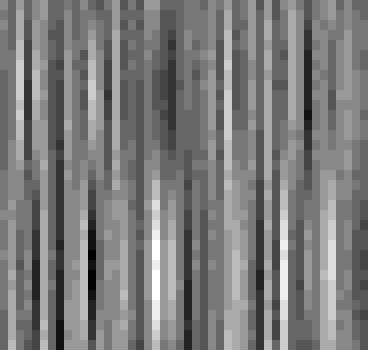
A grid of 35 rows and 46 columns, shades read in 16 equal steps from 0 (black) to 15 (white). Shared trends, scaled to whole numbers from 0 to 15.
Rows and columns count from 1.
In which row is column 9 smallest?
1
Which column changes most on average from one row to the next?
12
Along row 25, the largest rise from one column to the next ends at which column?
36
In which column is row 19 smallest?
8
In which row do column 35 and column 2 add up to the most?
35
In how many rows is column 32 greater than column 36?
15
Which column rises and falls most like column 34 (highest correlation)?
13
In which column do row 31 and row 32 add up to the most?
20
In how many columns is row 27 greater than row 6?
21
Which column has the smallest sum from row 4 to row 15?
39
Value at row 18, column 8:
3
